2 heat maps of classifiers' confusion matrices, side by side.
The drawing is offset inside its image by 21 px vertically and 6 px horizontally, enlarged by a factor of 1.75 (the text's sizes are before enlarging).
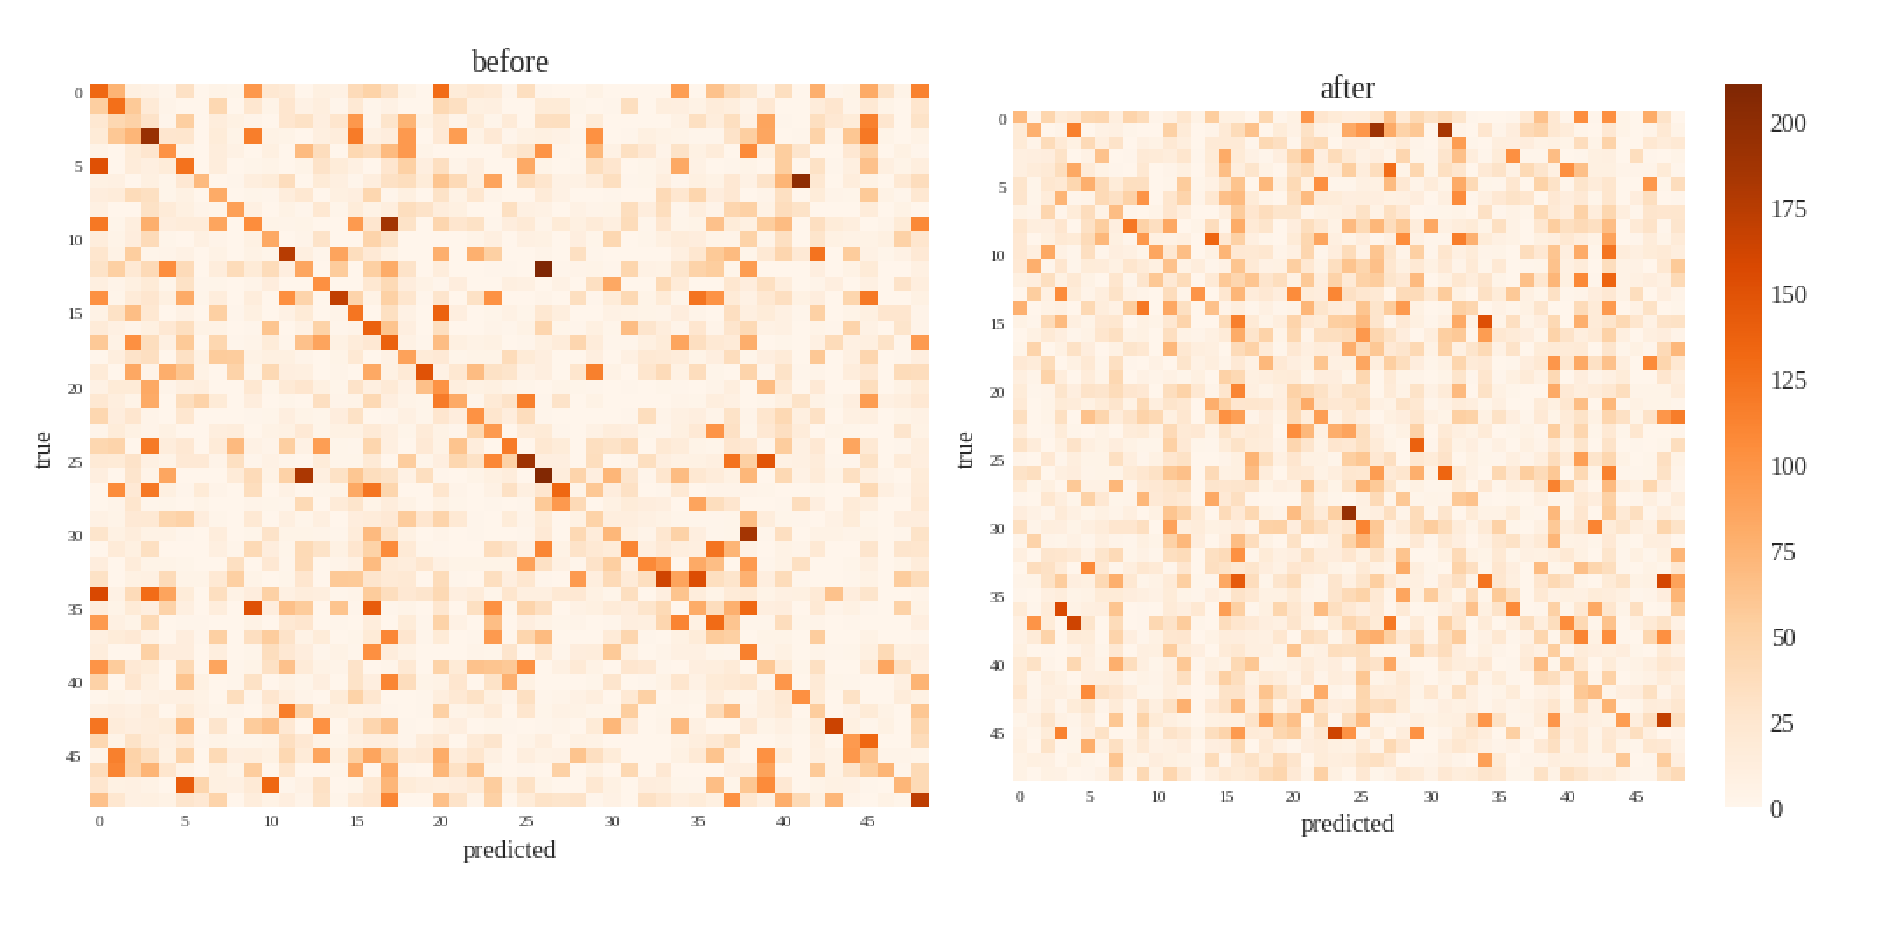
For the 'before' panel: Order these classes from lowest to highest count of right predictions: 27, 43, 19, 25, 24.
24, 27, 19, 43, 25
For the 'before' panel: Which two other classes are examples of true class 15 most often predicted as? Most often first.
20, 2
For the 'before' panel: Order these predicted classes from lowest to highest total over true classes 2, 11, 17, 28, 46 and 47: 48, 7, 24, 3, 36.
24, 7, 3, 36, 48
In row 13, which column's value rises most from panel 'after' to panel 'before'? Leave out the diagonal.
30
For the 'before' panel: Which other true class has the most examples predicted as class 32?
41
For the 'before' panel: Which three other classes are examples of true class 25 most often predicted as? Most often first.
39, 37, 23
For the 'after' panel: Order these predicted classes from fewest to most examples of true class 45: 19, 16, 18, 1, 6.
1, 18, 6, 19, 16
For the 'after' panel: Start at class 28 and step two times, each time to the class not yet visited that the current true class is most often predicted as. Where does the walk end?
9
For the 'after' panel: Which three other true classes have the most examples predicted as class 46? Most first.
18, 5, 0
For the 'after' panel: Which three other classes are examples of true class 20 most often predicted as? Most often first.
16, 39, 32
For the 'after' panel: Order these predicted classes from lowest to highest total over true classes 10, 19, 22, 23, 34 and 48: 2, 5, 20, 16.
5, 2, 20, 16
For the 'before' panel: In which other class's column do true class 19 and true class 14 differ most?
29
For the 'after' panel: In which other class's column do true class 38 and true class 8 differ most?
47
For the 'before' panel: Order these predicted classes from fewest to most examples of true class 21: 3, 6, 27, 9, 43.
43, 9, 27, 6, 3
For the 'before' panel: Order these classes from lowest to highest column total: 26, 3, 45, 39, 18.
18, 39, 26, 45, 3
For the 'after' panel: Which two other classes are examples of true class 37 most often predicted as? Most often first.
4, 27
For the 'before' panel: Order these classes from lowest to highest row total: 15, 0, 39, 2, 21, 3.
15, 21, 2, 39, 0, 3
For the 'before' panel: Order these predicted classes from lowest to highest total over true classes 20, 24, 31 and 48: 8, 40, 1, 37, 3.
8, 1, 40, 37, 3
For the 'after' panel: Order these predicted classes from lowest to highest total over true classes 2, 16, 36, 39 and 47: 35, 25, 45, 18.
45, 35, 18, 25
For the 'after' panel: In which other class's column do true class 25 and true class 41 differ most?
17
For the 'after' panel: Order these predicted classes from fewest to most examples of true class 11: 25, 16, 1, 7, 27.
7, 27, 25, 16, 1
